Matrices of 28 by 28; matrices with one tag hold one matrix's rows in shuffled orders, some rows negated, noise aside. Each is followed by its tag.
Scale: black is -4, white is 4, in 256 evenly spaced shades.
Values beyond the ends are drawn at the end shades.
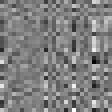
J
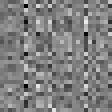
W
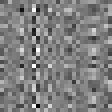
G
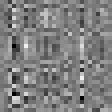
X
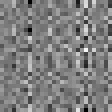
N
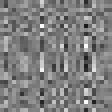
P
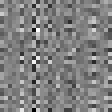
G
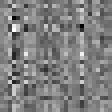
X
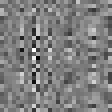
G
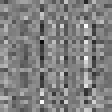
P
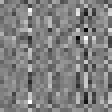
N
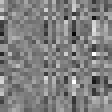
J
